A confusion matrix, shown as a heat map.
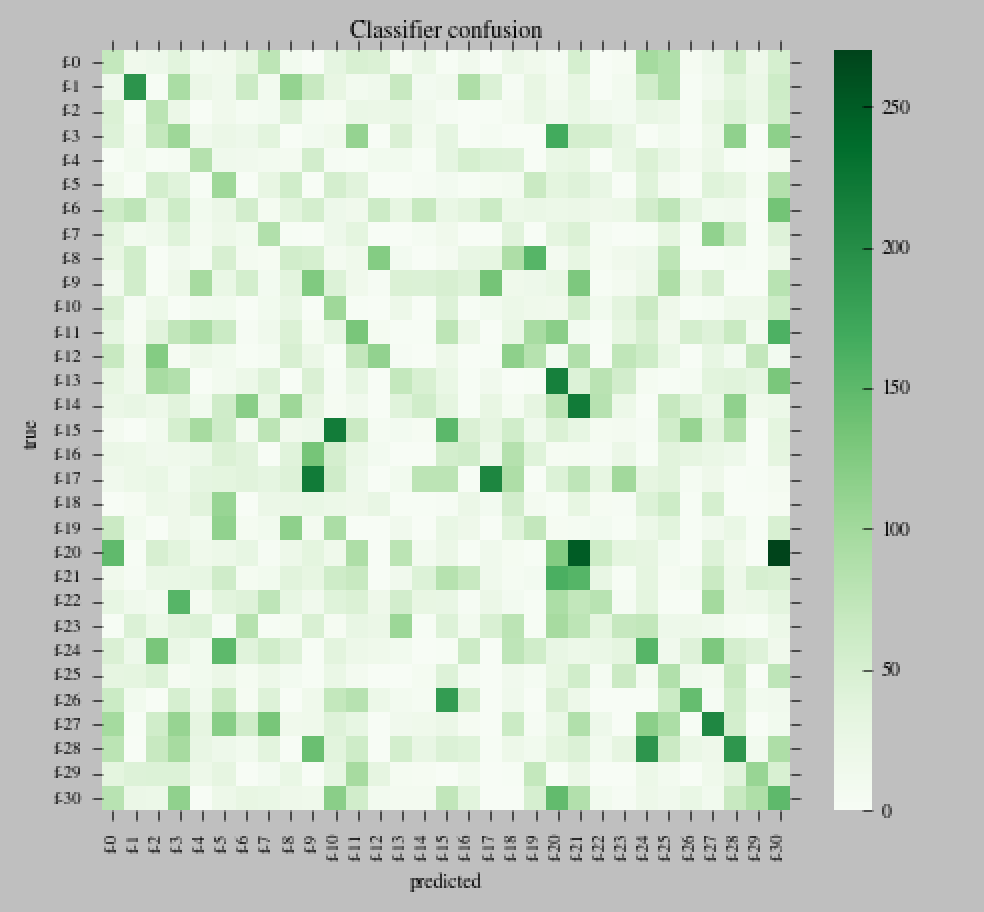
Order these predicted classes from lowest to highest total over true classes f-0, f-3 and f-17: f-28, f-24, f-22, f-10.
f-22, f-10, f-24, f-28
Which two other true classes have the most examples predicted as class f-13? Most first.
f-23, f-20
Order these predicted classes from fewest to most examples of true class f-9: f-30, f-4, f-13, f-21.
f-13, f-30, f-4, f-21
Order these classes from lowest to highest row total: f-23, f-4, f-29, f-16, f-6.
f-4, f-29, f-16, f-23, f-6
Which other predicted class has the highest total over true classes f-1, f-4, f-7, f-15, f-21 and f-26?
f-10
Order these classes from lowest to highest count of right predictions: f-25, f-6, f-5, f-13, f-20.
f-6, f-13, f-25, f-5, f-20
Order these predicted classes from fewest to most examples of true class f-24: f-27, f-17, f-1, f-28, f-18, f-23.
f-17, f-1, f-23, f-28, f-18, f-27
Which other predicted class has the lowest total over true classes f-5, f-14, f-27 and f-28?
f-12
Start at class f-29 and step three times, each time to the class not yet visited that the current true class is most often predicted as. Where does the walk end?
f-20
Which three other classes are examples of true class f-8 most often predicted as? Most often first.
f-19, f-12, f-18
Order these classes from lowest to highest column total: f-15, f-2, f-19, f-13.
f-13, f-19, f-2, f-15
